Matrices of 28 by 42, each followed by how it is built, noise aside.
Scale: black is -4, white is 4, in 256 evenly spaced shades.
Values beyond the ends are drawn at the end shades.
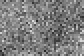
smooth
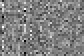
uneven columns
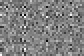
low rank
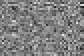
low rank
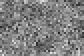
smooth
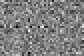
low rank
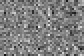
low rank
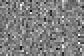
uneven columns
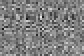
low rank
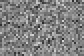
repeating rows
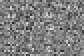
low rank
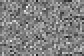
repeating rows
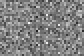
repeating rows
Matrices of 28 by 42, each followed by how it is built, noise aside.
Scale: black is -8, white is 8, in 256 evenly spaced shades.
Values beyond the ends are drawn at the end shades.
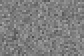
noise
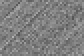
Hankel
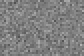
noise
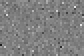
sparse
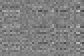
low rank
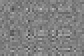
low rank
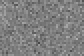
noise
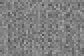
blocks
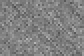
Toeplitz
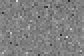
sparse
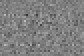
uneven rows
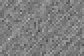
Hankel
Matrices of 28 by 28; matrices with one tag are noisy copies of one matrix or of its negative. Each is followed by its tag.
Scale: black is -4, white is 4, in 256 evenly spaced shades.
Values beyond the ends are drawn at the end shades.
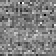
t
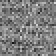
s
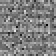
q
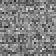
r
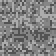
t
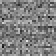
s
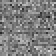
r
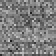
t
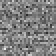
r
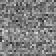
t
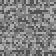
q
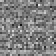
q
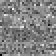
t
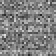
q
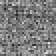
r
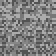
r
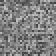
r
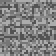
s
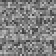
s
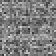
s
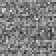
s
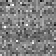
t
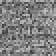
s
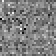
s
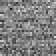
r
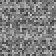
s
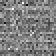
q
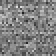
r
